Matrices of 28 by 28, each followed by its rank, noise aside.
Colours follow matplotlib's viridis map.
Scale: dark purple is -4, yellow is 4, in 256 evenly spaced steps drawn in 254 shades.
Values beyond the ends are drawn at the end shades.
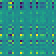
one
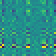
one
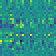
three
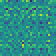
four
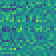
four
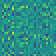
four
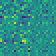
three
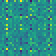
two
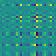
one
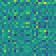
four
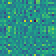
three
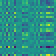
one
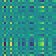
one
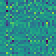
four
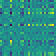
one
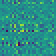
three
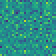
four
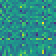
three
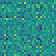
four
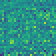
six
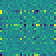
two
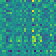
three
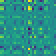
two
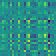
one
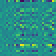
two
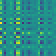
one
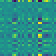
one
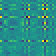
one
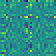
three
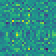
three
